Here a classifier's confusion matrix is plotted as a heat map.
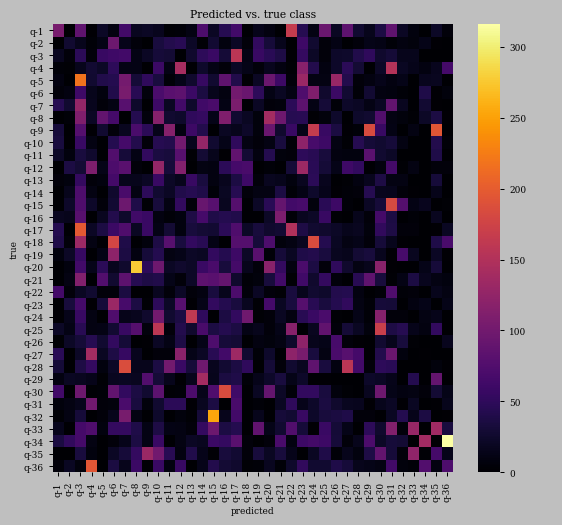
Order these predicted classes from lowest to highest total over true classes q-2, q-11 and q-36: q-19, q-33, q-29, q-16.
q-33, q-16, q-19, q-29
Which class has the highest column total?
q-3
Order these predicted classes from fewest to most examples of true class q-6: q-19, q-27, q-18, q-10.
q-27, q-19, q-10, q-18
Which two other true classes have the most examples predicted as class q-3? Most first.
q-5, q-17
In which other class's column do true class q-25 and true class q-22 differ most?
q-30
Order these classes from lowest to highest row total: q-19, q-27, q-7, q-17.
q-19, q-7, q-17, q-27
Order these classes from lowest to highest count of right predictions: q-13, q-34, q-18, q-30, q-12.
q-13, q-18, q-30, q-12, q-34
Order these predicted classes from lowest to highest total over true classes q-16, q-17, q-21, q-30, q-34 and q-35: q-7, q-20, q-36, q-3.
q-20, q-7, q-36, q-3
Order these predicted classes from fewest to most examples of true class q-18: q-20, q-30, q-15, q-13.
q-15, q-30, q-13, q-20
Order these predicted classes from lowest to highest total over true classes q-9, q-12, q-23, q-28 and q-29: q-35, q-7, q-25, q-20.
q-25, q-20, q-35, q-7
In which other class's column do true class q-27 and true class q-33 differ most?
q-35
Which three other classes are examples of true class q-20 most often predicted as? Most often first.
q-8, q-30, q-10
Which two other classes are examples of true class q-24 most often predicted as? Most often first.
q-13, q-30
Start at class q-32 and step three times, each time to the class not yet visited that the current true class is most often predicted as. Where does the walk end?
q-4
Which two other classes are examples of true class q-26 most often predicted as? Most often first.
q-23, q-15
